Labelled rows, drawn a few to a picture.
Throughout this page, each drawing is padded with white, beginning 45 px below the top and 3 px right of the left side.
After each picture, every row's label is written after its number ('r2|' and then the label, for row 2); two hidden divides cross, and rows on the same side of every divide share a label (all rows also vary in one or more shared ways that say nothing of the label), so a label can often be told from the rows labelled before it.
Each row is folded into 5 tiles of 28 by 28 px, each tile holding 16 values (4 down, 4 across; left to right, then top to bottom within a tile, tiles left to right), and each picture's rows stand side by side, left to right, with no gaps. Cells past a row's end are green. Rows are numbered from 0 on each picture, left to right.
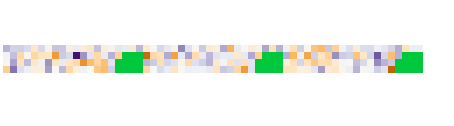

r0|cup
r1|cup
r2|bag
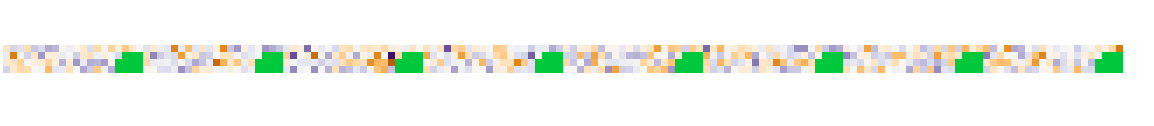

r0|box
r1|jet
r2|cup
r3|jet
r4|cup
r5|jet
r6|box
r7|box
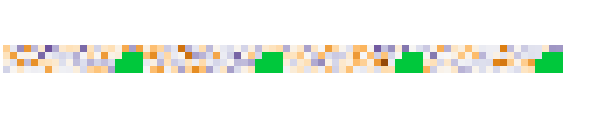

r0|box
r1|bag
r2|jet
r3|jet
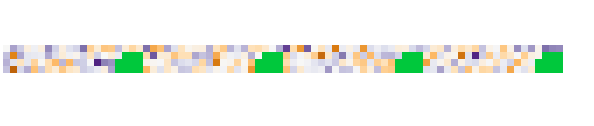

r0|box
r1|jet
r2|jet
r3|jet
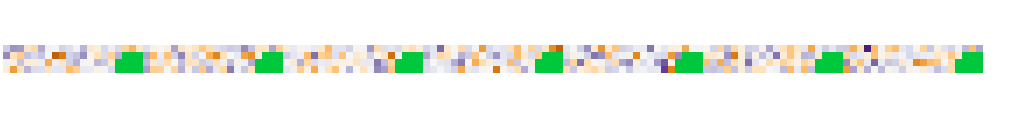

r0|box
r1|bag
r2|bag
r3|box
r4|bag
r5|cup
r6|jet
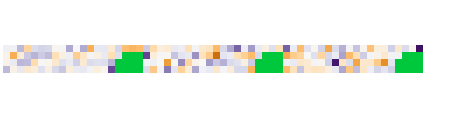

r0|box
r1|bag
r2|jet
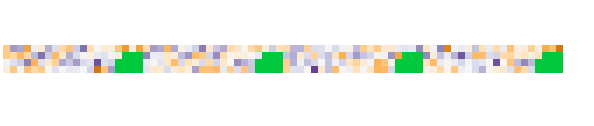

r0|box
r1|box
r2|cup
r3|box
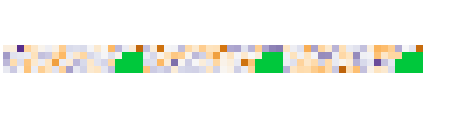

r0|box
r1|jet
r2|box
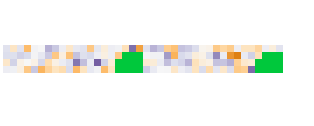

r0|box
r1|cup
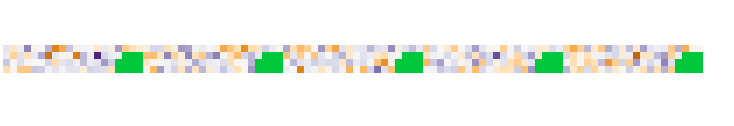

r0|bag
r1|cup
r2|jet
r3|cup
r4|bag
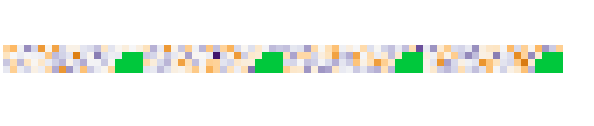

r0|bag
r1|cup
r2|jet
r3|cup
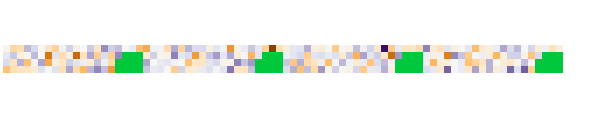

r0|bag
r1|box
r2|bag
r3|bag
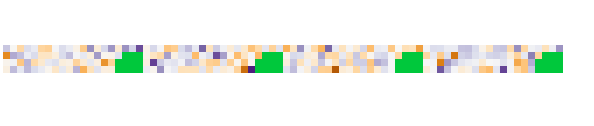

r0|jet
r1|cup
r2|box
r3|cup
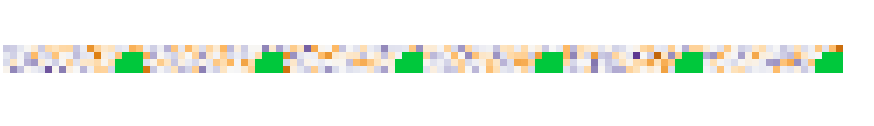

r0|cup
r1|jet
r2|jet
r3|cup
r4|cup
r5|box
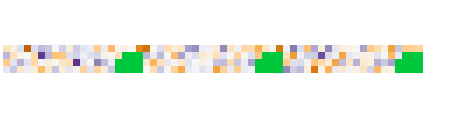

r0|box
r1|box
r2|box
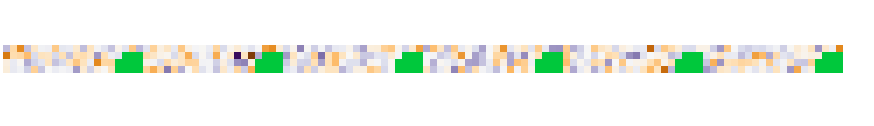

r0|jet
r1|bag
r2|box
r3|jet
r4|cup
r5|box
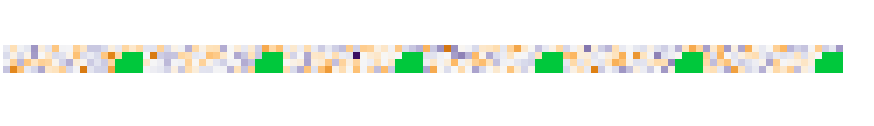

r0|bag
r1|bag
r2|cup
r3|box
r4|bag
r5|jet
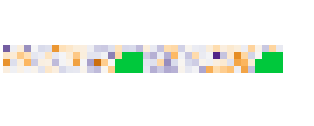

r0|jet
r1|cup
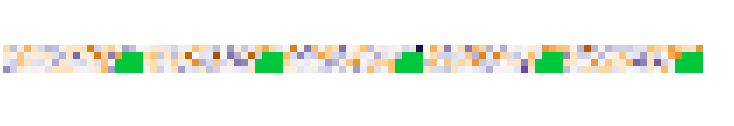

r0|cup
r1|bag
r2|jet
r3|bag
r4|box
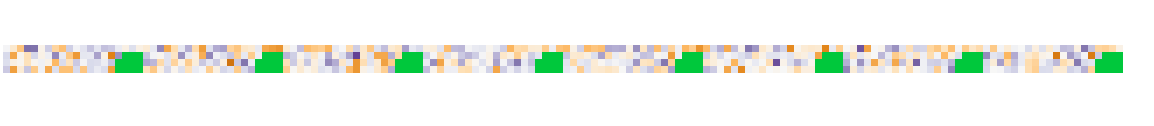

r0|bag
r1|box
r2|cup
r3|box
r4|box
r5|box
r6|box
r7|bag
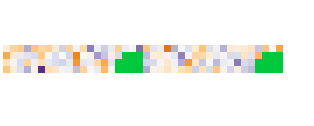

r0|jet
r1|box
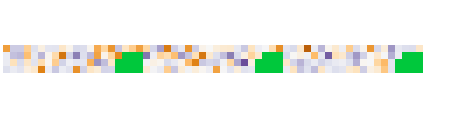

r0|box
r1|box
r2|cup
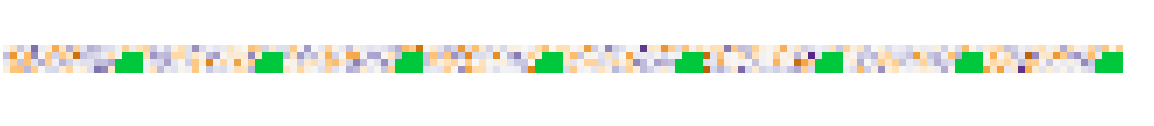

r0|bag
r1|cup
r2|bag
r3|bag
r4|box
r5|jet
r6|bag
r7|bag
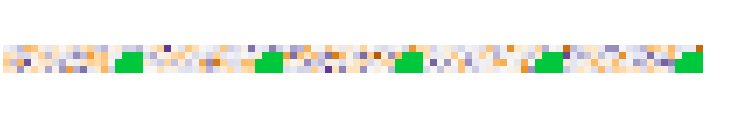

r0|cup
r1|jet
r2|cup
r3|cup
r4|box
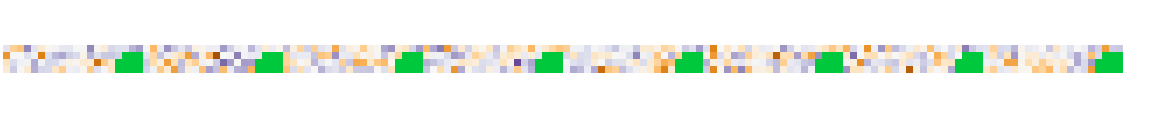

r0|jet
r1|bag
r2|jet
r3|box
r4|cup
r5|bag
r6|cup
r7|bag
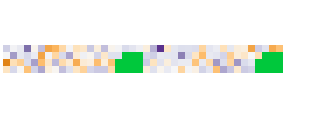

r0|jet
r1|box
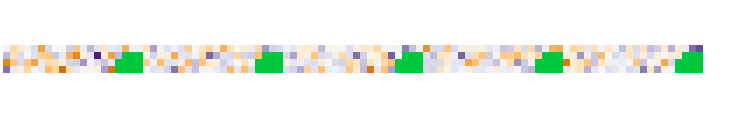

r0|bag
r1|cup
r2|cup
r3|box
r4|jet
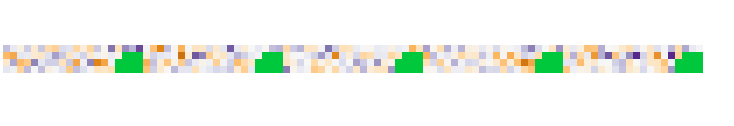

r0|jet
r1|jet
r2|box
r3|jet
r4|cup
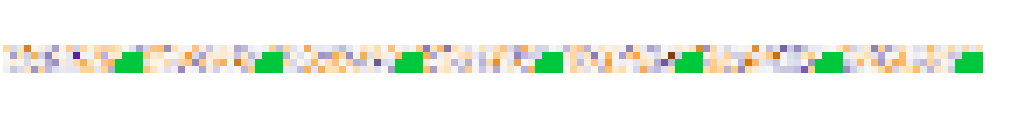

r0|cup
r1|jet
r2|box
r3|jet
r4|bag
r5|bag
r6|box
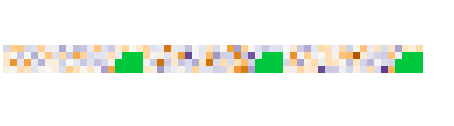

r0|bag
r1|cup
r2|bag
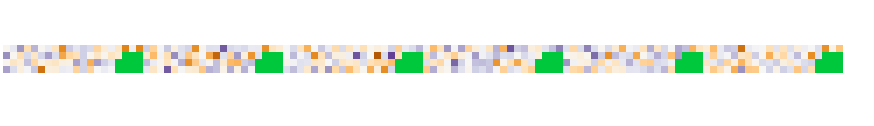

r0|box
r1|bag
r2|cup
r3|jet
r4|bag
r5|bag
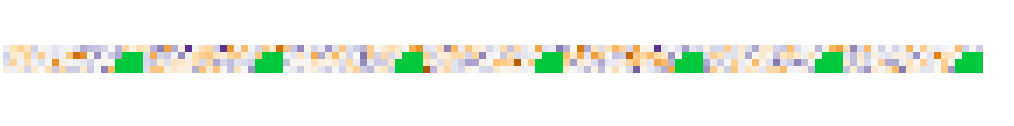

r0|bag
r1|box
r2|box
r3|jet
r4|jet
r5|box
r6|cup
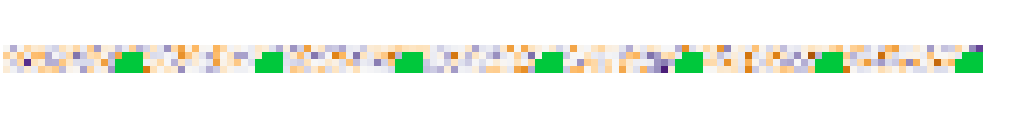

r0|cup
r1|jet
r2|box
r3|cup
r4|bag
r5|bag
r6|jet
